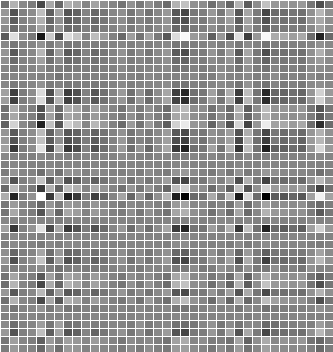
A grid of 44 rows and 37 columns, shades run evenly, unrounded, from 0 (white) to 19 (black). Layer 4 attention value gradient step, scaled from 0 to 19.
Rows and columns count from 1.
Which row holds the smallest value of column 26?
25
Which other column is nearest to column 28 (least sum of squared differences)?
26
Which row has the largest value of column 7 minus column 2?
5
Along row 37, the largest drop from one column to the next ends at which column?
28
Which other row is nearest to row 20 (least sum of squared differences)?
6
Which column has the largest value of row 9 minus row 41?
7
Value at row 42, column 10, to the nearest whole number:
9
